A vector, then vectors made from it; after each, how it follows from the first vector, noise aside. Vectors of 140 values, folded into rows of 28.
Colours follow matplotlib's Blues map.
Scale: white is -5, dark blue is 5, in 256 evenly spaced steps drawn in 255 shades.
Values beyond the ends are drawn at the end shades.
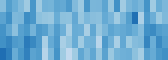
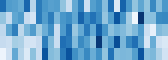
negated, scaled up.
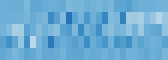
reversed, negated, partly zeroed.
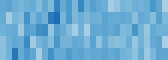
wrapped around, partly zeroed.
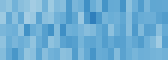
wrapped around, negated, shrunk.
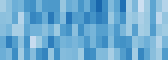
reversed, negated.
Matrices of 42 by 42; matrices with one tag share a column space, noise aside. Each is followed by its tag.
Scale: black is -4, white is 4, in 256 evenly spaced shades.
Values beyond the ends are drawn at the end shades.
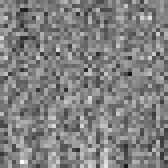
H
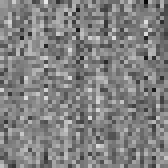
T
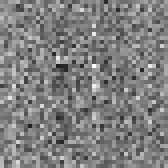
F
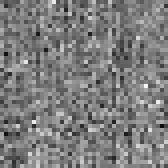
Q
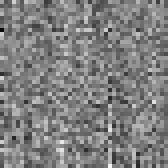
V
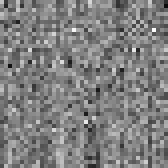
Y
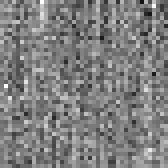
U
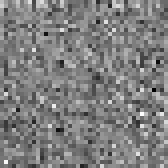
Y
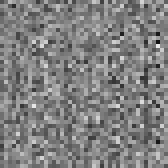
F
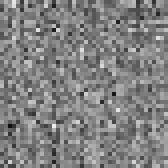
Y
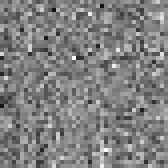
H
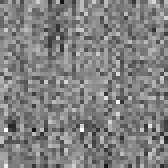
V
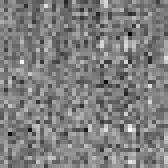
Q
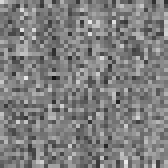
T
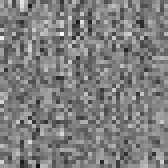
T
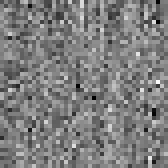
U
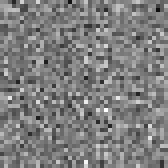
F
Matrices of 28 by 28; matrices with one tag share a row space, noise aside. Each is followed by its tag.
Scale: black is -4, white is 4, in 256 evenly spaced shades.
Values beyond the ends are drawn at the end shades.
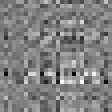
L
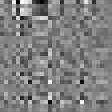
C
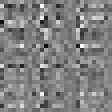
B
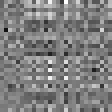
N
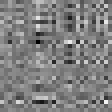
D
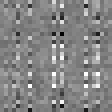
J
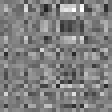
L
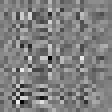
C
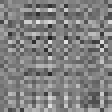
N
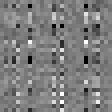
J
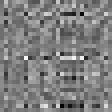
L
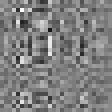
C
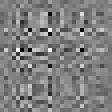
C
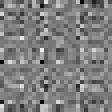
B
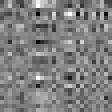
D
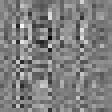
C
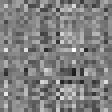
L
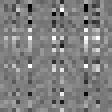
J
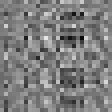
L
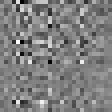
C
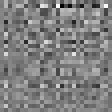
L
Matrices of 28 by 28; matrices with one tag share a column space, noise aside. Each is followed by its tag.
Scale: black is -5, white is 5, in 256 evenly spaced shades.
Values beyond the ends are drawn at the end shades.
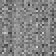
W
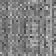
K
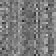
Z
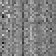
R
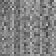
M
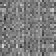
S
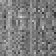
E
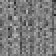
M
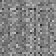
W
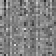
M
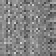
R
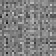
R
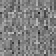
E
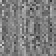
K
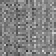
W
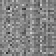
W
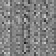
R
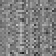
W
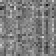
K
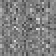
S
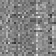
R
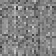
K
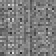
W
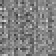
Z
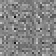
R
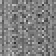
R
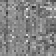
K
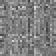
K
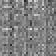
M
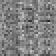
Z
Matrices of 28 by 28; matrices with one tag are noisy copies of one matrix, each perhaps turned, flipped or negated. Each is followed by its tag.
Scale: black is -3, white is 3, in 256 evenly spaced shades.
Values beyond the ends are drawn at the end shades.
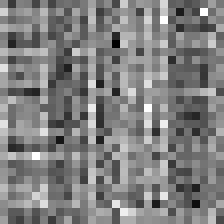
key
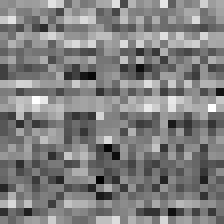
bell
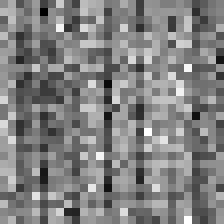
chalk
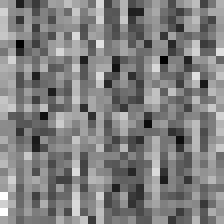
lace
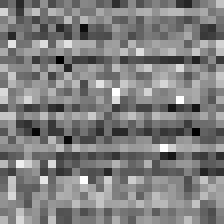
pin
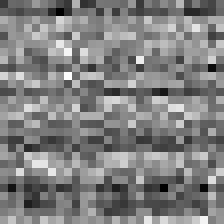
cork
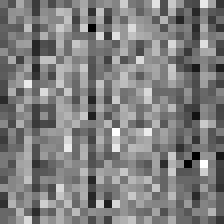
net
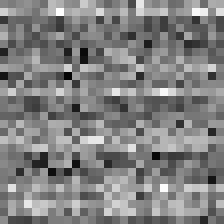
cork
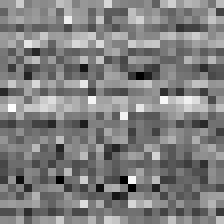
bell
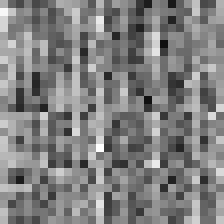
lace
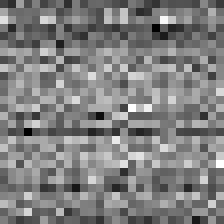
net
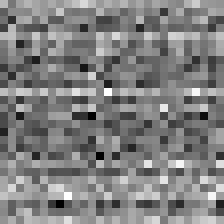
net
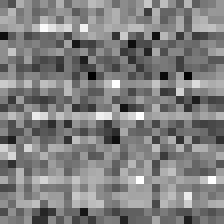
chalk
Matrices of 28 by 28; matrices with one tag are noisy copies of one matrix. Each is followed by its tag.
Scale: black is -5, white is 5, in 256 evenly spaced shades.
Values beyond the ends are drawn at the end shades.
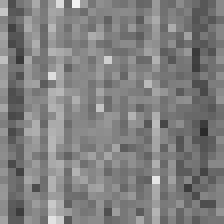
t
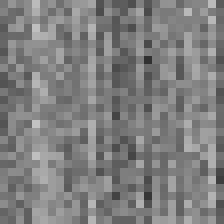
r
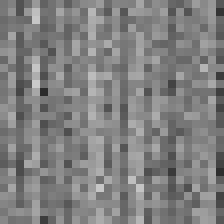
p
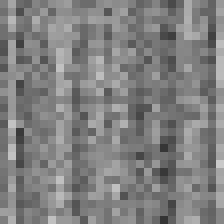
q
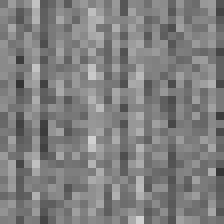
p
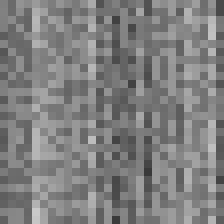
r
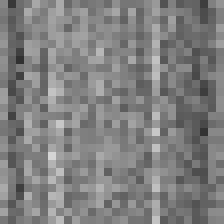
t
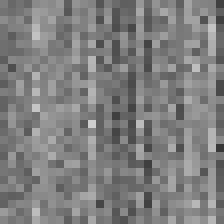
r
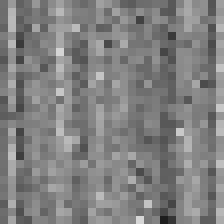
q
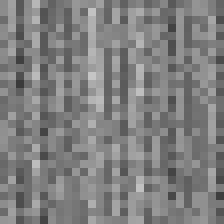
p
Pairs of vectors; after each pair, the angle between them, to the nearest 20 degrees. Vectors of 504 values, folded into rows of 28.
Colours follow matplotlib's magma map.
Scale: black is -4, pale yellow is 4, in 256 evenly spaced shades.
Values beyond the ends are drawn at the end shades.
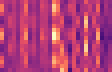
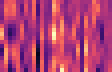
60 degrees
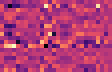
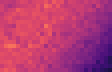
80 degrees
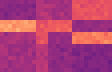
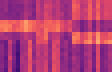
40 degrees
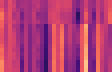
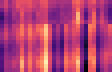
160 degrees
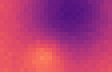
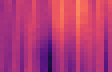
140 degrees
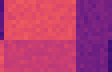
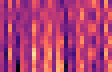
100 degrees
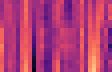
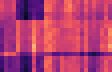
120 degrees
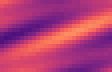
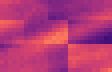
60 degrees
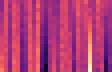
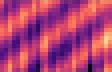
120 degrees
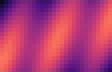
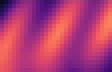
20 degrees
